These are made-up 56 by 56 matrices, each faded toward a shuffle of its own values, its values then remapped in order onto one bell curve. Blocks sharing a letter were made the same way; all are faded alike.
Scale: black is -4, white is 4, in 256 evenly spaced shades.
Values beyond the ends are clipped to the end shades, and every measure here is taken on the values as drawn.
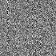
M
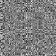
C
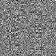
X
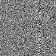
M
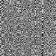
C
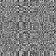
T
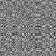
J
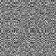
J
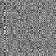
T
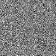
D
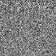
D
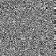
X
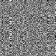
C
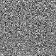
D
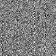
M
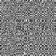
J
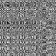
J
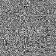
D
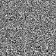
D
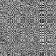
T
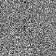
D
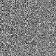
X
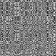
T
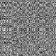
T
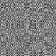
J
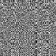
C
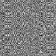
T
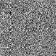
D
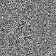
M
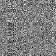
X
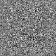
D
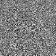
D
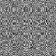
T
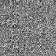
D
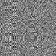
C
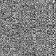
X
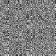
C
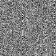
M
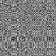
J
